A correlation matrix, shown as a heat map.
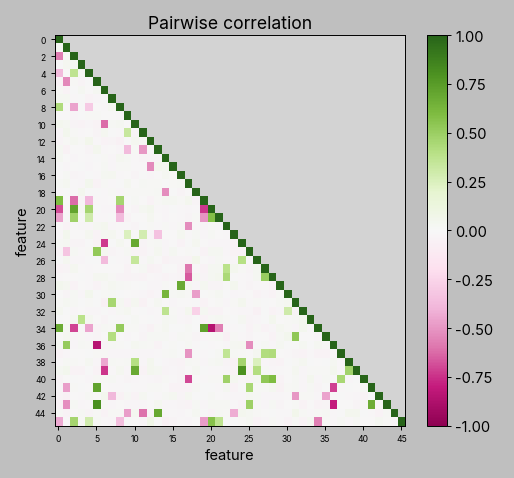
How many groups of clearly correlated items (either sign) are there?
10
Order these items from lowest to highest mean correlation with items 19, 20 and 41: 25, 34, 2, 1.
1, 34, 2, 25
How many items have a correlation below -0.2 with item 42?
3
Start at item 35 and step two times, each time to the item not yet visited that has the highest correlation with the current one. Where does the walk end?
7
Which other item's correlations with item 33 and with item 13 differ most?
44
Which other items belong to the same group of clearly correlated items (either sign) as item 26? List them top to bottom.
6, 10, 24, 38, 39
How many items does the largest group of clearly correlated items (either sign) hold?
9
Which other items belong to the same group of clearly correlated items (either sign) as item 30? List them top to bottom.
14, 18, 32
